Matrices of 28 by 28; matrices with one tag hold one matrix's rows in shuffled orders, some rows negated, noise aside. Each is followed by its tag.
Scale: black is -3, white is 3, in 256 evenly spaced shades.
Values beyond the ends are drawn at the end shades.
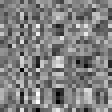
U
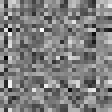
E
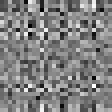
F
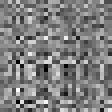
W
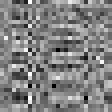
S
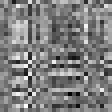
S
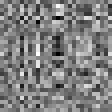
U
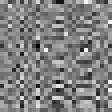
U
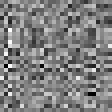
E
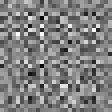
F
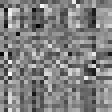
E
